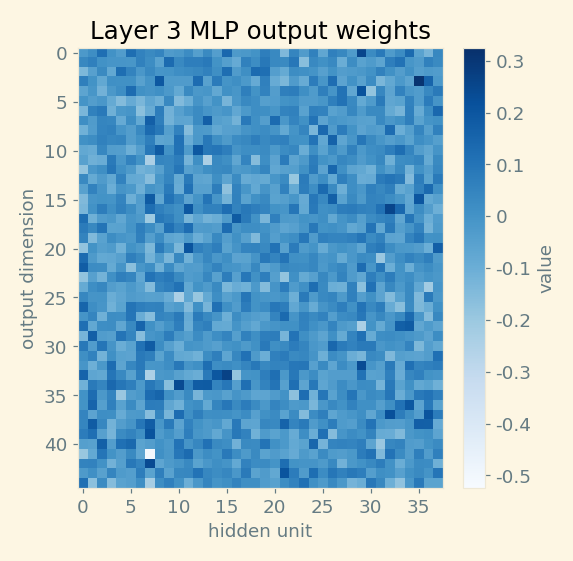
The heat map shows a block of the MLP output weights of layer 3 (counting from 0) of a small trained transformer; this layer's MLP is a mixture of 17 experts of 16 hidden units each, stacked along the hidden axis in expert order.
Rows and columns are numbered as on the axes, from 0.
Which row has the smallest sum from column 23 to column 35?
31
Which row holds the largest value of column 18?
2
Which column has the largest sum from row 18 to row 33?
34
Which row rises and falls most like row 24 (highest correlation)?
27
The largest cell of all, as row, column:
3, 35
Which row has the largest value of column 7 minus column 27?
42
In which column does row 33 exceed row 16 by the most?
0
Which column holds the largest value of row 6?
37
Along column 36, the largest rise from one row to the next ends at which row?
25
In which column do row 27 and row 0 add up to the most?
29
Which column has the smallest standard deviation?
28
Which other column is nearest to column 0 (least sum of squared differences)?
6
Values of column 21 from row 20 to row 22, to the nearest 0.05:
-0.05 0.1 0.05
